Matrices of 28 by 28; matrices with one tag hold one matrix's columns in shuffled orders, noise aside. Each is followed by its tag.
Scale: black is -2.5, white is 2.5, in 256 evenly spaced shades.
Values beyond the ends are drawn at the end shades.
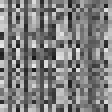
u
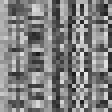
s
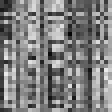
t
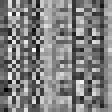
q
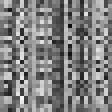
q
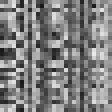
u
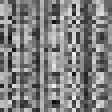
s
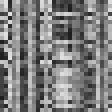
t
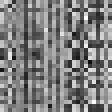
u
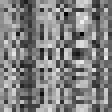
u
